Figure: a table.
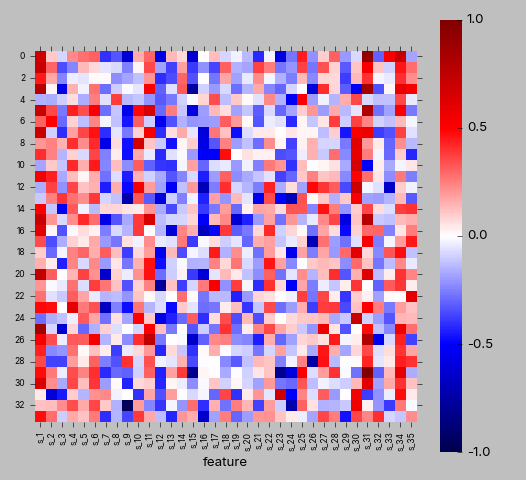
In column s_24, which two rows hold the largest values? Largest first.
14, 15
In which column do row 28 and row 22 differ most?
s_9
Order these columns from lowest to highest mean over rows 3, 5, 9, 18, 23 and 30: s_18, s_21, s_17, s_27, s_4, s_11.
s_21, s_17, s_18, s_27, s_11, s_4
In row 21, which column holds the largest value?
s_17
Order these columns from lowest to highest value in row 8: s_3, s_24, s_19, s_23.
s_24, s_19, s_23, s_3
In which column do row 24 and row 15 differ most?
s_1
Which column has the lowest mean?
s_12
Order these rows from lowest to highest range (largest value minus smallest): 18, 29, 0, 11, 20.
11, 18, 20, 0, 29
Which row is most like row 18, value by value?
21
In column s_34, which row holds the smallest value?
33
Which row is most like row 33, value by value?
16
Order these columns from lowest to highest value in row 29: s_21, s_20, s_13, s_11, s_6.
s_20, s_21, s_13, s_11, s_6
